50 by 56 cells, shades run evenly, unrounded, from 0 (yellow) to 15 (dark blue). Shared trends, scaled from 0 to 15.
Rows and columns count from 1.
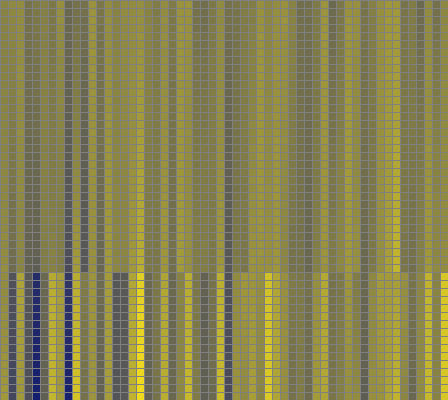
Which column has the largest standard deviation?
5
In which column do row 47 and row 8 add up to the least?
18
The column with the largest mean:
9
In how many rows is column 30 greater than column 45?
34
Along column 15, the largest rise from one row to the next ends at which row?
35
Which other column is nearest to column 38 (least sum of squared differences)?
42
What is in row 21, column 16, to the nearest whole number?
7
